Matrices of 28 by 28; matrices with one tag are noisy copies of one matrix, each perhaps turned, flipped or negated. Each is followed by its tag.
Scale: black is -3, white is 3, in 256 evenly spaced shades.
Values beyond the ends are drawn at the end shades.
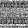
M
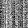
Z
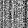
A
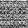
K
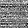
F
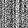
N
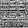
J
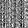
F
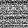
A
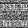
M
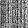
J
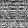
J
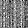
F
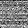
K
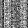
M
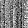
Z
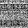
M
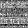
M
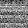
Z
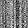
N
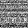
A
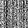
F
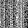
Z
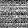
Z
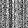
N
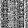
M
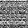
K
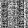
M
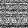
A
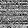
F
